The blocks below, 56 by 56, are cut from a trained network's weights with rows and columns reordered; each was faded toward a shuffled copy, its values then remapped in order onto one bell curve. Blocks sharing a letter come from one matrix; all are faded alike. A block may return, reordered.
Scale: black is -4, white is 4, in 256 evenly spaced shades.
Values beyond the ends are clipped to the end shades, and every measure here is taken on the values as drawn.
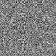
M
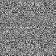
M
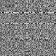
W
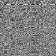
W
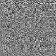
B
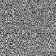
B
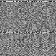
W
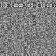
W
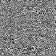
M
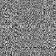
B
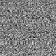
M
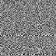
B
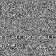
M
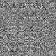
M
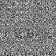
M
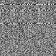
W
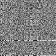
W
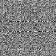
B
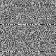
W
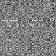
W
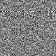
W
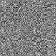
M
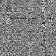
B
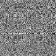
W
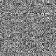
B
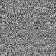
M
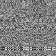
W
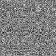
M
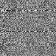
B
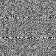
W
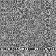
B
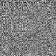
B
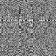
W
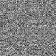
M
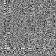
B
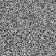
M
